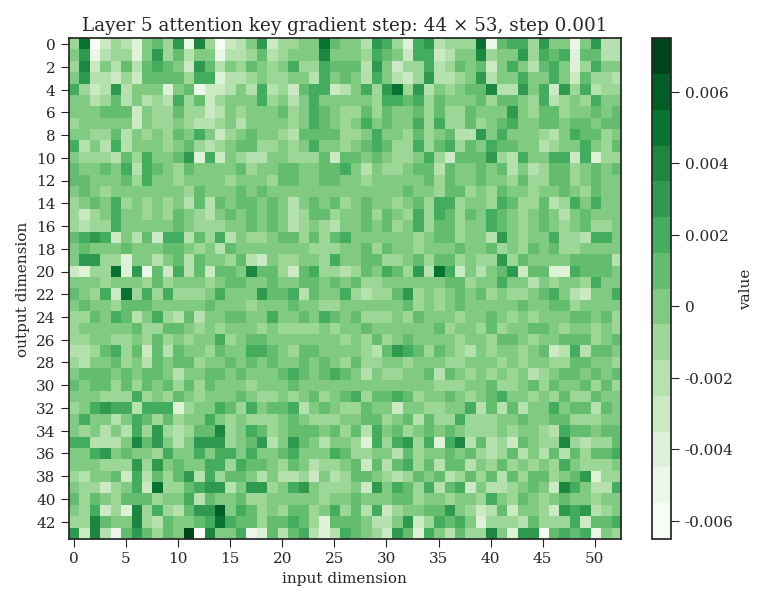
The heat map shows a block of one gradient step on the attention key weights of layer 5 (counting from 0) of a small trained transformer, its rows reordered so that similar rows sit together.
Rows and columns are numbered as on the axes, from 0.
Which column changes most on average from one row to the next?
12
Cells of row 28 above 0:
12
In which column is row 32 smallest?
10
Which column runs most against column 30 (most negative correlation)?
13
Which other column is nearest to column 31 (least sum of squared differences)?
22
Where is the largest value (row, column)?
43, 11
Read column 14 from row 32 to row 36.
0.002 0 0.004 0.003 0.002
